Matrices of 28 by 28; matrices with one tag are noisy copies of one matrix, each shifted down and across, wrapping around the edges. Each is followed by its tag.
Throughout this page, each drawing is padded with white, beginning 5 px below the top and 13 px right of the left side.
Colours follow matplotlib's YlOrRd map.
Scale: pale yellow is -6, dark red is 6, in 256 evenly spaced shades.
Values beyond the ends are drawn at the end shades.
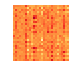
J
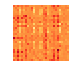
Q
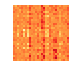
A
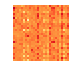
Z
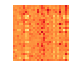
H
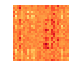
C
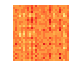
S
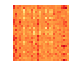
C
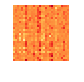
A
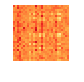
H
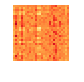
H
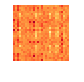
Q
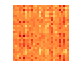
Q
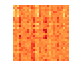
A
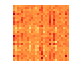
Q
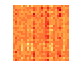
A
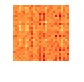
Q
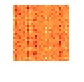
Z
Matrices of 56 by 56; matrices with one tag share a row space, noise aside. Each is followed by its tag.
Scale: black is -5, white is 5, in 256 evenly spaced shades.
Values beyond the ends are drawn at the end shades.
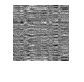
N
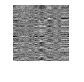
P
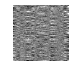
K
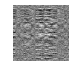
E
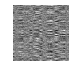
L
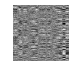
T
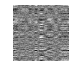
P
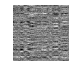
N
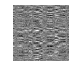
L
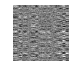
T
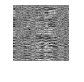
E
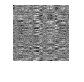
L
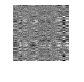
T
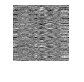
P
